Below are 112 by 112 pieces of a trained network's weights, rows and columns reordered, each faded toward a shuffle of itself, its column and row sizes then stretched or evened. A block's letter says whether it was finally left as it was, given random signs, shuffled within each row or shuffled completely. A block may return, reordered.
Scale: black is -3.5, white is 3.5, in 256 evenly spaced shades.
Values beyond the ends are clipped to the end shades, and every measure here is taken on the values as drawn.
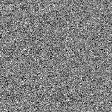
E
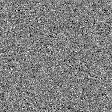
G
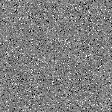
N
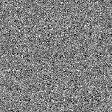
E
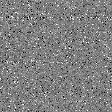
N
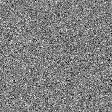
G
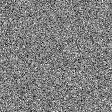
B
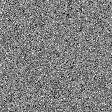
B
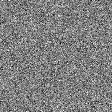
G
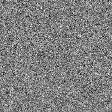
G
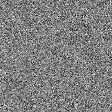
N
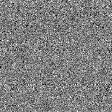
E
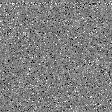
G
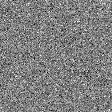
G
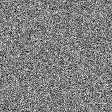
B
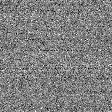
G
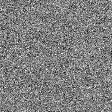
G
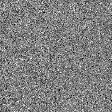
N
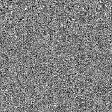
E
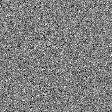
N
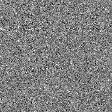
N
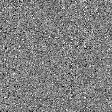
N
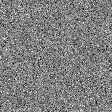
B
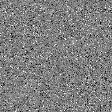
N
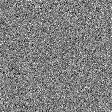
B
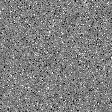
B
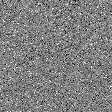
B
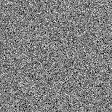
B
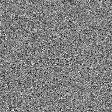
G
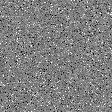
B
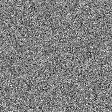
G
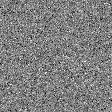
B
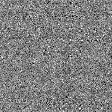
E
